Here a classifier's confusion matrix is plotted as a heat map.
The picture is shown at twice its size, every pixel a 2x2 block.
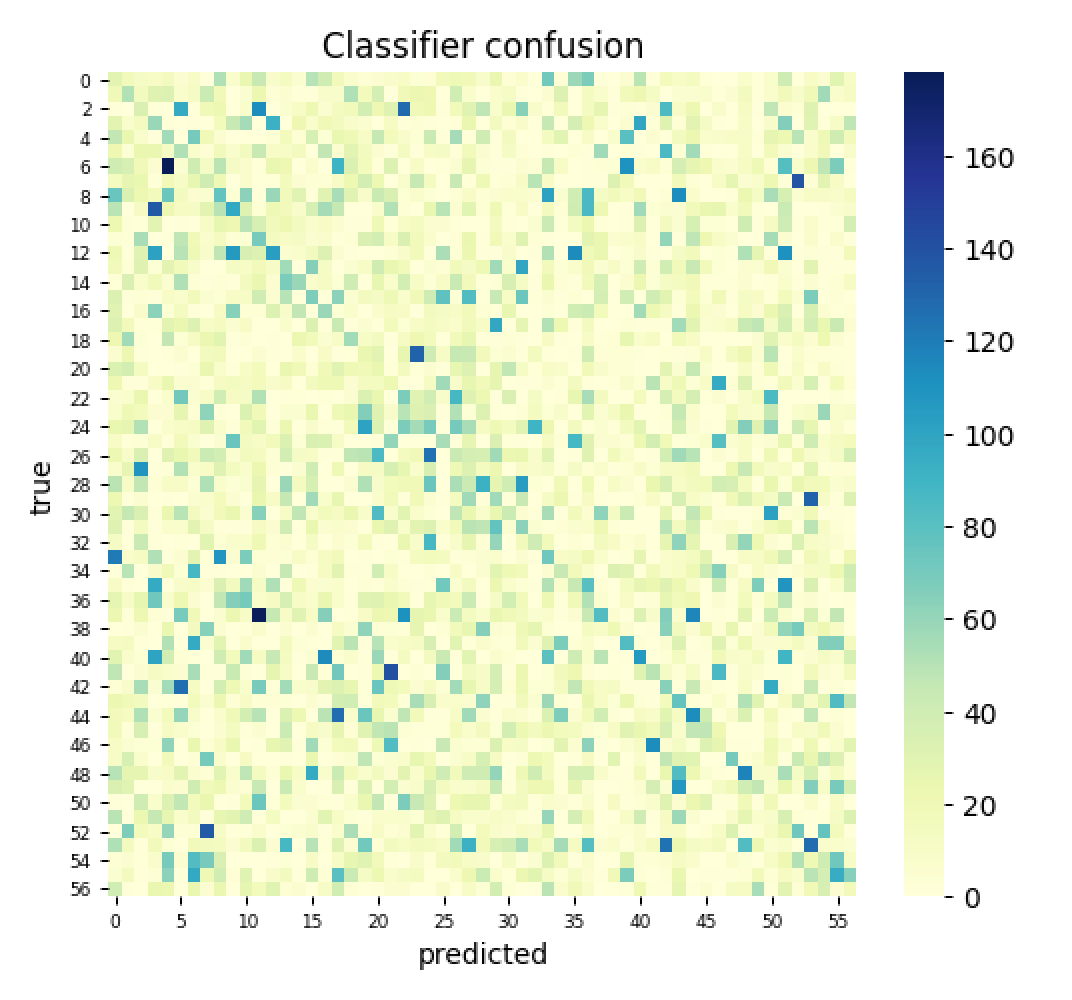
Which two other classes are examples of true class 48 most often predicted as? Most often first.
15, 43
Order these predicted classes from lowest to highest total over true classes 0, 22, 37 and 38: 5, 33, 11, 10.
10, 33, 5, 11
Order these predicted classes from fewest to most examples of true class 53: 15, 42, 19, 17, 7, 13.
7, 17, 15, 19, 13, 42
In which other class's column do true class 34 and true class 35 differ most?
51
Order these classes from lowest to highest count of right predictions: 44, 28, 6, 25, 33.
6, 25, 33, 28, 44
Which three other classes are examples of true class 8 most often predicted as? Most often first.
43, 33, 36
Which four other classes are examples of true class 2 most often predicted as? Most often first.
22, 11, 5, 42
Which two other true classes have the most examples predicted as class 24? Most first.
26, 32
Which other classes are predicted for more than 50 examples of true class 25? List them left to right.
9, 21, 35, 46
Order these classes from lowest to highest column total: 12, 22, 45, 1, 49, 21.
45, 49, 12, 1, 21, 22
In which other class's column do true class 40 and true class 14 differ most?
16
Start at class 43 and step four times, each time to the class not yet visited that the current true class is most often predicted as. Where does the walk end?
39
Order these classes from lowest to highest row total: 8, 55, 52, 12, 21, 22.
21, 52, 22, 55, 12, 8
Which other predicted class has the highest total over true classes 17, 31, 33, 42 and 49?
29
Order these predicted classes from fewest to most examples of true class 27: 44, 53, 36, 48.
36, 44, 53, 48
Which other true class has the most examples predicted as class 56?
55
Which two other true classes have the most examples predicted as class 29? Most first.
17, 31
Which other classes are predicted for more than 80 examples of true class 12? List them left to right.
3, 9, 35, 51
